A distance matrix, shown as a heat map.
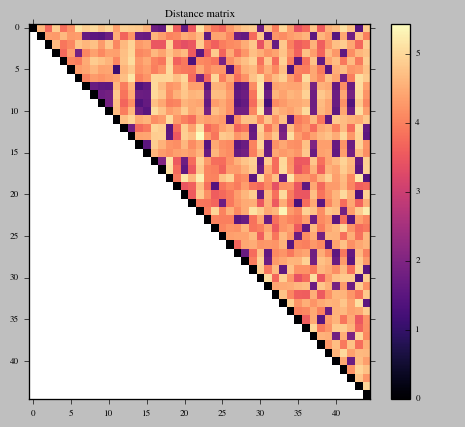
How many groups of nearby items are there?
8
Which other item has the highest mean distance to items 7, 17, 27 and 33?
22
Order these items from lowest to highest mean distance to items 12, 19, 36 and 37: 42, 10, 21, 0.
42, 10, 21, 0
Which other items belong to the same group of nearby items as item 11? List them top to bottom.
5, 26, 34, 39
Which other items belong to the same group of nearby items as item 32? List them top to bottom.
2
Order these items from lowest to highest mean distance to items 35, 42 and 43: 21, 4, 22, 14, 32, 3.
21, 4, 14, 32, 3, 22
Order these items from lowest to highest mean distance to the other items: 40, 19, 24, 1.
1, 40, 19, 24
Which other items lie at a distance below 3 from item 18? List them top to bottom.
12, 13, 29, 33, 44
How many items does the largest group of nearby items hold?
14
